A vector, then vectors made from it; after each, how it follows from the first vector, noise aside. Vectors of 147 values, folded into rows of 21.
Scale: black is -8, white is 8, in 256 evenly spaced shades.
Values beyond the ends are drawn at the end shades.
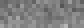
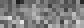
reversed, negated, scaled up.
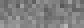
copied.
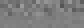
partly zeroed.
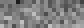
reversed, negated, scaled up.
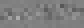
partly zeroed.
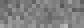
copied.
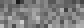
reversed, negated, scaled up.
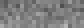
copied.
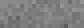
negated, shrunk.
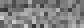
wrapped around, negated, scaled up.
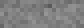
wrapped around, negated, shrunk.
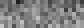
reversed, negated, scaled up.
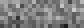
negated, scaled up.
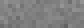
negated, shrunk.
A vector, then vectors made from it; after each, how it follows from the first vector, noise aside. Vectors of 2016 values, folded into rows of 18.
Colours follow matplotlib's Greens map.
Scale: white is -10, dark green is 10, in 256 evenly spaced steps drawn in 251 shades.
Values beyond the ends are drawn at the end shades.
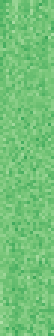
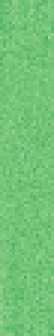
shrunk.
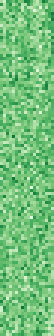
reversed, negated, scaled up.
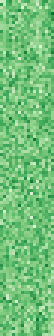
reversed, negated, scaled up.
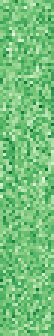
wrapped around, negated, scaled up.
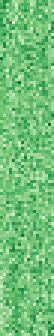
scaled up.
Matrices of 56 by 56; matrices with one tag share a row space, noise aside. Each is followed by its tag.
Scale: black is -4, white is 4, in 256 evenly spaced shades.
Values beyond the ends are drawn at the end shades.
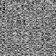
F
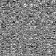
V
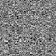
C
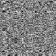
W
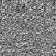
F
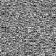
V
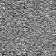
F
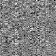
C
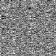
V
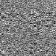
V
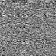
F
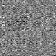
F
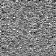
V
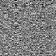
C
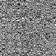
F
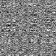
V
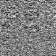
V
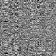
C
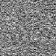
V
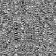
W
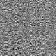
C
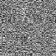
F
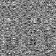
V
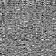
F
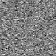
W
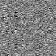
W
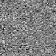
F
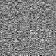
C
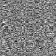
W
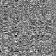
C
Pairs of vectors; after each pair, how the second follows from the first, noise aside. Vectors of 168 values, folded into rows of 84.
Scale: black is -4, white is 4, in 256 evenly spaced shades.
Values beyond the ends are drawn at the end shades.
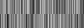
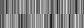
reversed.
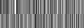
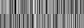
negated.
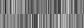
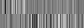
partly zeroed.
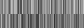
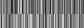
negated.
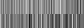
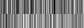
reversed.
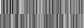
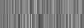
wrapped around, negated, shrunk.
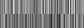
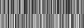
reversed.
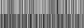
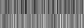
reversed, partly zeroed.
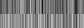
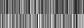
copied.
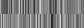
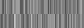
wrapped around, negated, shrunk.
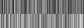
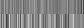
partly zeroed.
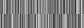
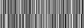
reversed.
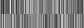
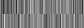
partly zeroed.
